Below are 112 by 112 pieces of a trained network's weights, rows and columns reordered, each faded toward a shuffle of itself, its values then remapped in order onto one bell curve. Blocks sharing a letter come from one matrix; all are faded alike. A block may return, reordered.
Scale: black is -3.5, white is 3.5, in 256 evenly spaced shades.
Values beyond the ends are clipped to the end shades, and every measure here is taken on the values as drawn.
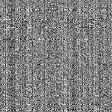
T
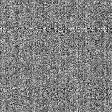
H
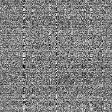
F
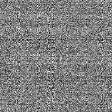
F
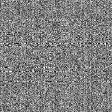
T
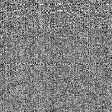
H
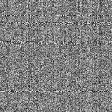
H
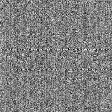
H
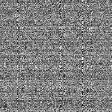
F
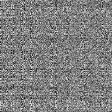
F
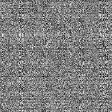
F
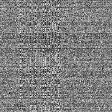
F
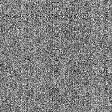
H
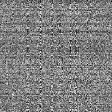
F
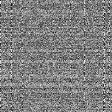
F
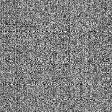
H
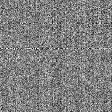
H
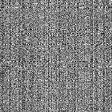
T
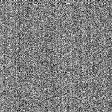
H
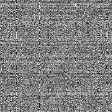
F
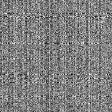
T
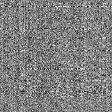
T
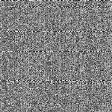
T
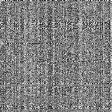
T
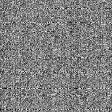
T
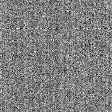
H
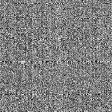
H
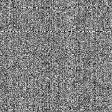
H
